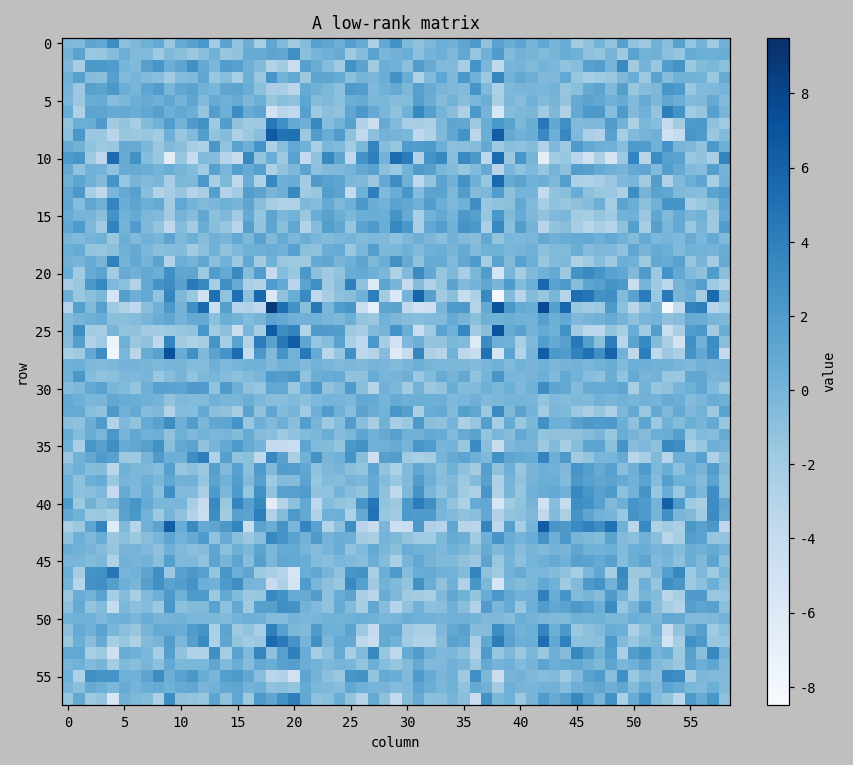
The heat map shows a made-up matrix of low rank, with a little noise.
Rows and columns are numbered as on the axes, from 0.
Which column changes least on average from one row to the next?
41
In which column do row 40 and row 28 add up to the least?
18
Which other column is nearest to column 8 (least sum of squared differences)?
2
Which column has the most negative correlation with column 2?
20
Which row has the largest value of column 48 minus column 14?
26
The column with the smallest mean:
4
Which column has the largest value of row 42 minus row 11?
42
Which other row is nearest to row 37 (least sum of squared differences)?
45
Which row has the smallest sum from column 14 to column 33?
21
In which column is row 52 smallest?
53
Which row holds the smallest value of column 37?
10
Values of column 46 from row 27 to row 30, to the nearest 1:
5 0 -1 1
